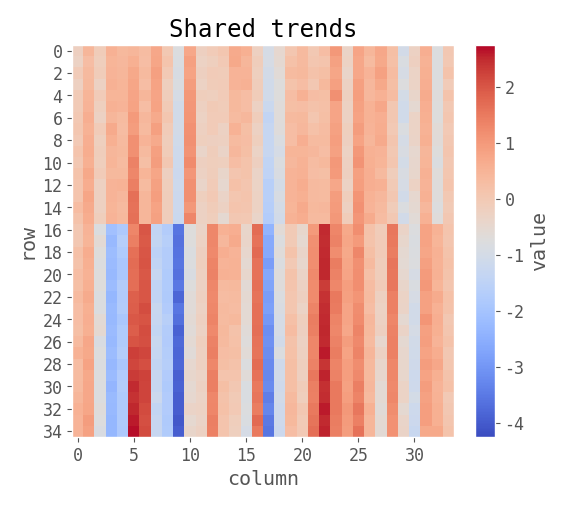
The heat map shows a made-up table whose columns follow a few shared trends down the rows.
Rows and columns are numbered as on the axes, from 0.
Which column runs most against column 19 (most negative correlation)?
13
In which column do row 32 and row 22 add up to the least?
9
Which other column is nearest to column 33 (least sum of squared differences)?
0
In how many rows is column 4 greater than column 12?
16
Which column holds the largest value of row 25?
22
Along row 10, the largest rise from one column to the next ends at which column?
10
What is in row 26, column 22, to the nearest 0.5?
2.5
